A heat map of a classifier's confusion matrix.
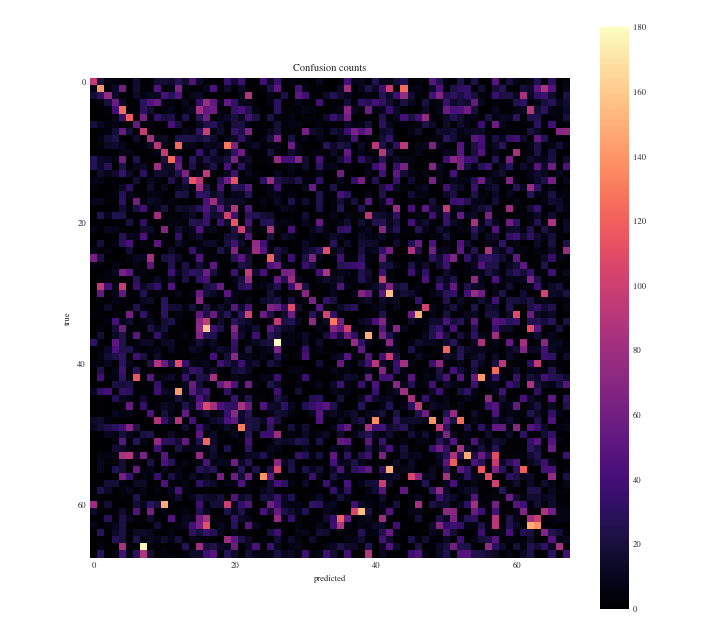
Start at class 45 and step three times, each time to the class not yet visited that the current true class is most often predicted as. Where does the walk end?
33
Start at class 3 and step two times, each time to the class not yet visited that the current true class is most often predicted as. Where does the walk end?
35
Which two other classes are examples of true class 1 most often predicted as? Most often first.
44, 42
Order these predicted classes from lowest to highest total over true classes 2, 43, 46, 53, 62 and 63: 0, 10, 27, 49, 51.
0, 27, 10, 49, 51
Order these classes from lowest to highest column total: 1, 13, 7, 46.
13, 1, 46, 7
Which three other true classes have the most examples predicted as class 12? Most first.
44, 9, 40
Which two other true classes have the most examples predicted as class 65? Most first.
20, 56
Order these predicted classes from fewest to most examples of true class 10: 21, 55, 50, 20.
50, 20, 55, 21
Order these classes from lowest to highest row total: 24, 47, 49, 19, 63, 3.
47, 19, 3, 24, 63, 49
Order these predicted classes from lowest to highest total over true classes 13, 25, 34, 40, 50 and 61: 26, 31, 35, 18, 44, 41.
18, 44, 31, 41, 35, 26
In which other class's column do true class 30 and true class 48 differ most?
42
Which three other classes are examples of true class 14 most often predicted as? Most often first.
20, 15, 25
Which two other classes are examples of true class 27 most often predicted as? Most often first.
22, 33
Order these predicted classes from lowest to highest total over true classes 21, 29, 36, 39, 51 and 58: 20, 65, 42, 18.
18, 65, 20, 42
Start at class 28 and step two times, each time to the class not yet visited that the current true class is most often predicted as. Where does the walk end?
57
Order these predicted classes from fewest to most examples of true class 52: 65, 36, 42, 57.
36, 57, 42, 65
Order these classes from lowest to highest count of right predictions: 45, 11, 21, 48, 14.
45, 21, 14, 11, 48
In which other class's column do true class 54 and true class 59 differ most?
51
